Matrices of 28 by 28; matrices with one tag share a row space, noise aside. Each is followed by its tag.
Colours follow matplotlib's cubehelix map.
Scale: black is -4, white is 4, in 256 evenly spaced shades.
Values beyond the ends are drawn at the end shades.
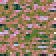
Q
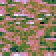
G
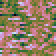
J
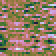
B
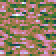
G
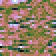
J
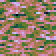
G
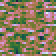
G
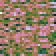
Q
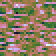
G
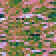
B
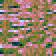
J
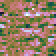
B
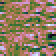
B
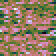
Q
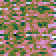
Q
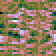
J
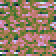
Q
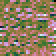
Q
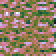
Q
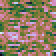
J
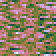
G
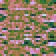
B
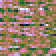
J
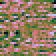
Q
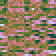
B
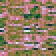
B
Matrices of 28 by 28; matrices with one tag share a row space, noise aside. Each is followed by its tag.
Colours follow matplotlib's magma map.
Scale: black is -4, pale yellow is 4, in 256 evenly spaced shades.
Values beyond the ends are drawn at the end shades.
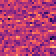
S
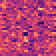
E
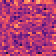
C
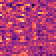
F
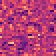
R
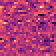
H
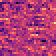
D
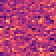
H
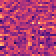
H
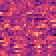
D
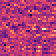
C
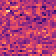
C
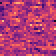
D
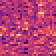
E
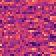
S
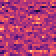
D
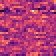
D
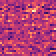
S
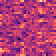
F
